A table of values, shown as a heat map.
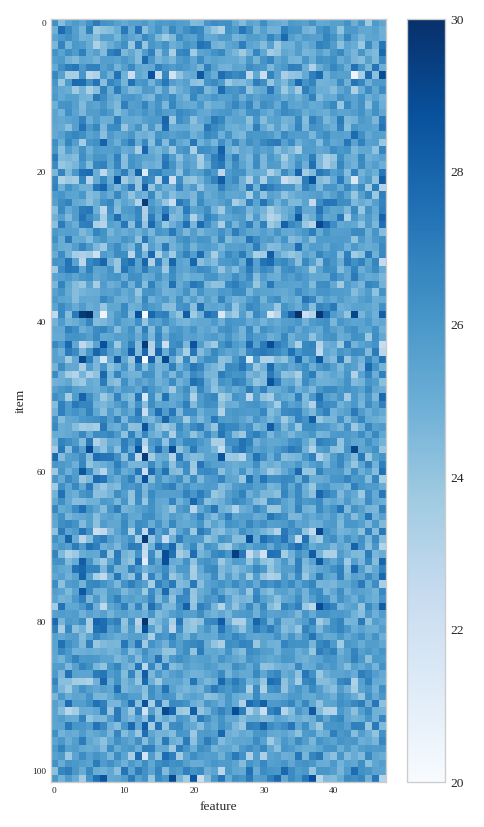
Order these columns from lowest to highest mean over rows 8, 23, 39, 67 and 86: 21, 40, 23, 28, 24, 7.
7, 24, 28, 21, 40, 23
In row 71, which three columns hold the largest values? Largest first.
26, 16, 37
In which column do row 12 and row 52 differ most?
13
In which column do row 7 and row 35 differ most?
17
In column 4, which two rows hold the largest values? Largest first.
39, 45
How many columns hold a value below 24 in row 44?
4
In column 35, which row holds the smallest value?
69
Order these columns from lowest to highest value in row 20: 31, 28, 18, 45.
31, 18, 28, 45
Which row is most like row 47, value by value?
9
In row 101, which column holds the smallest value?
21
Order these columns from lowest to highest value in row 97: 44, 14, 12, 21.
12, 44, 21, 14
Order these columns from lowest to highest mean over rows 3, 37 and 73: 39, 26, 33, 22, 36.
26, 33, 36, 39, 22
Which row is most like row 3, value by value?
63
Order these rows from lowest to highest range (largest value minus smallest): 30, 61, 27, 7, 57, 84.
84, 30, 61, 27, 57, 7
